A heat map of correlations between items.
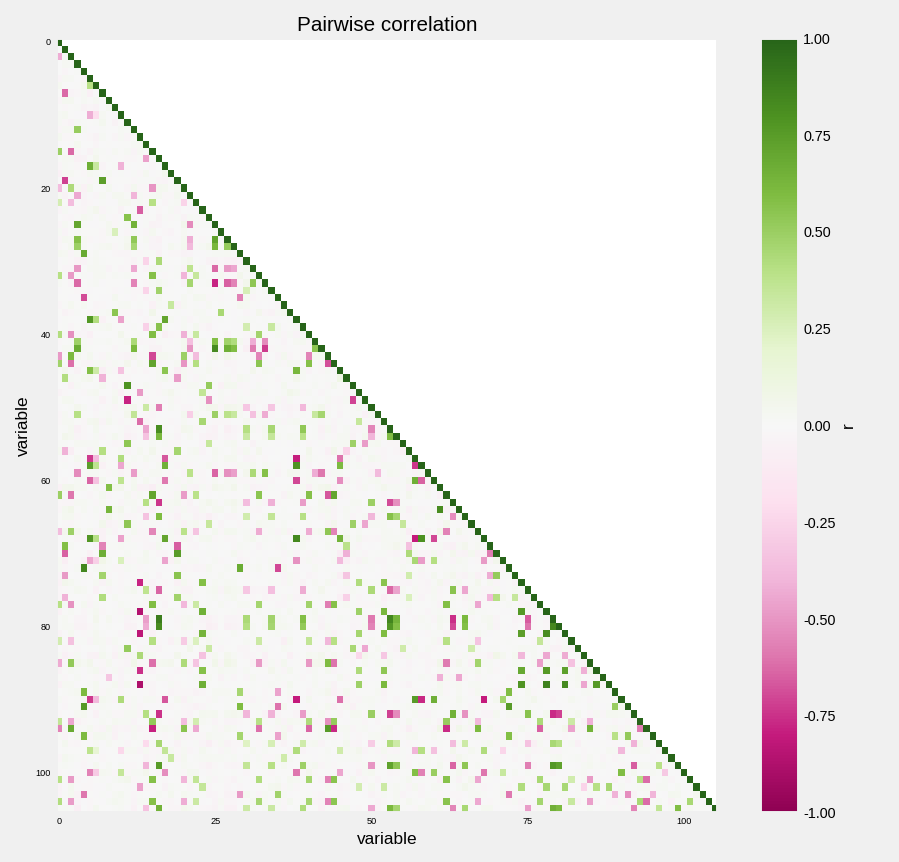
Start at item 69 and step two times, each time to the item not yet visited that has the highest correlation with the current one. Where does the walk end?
46
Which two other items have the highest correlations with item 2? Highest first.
94, 43
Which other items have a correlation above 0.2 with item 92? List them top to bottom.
14, 50, 63, 75
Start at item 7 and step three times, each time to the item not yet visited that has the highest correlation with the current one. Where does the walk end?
73
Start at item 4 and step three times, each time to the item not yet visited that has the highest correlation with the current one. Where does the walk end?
29
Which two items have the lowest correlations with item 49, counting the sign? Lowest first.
11, 47
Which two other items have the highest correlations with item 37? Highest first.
9, 26
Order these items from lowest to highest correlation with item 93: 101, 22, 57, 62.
57, 22, 101, 62
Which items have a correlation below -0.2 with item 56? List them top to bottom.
1, 46, 69
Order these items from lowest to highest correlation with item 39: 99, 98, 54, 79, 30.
98, 30, 54, 99, 79
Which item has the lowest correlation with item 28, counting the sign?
33
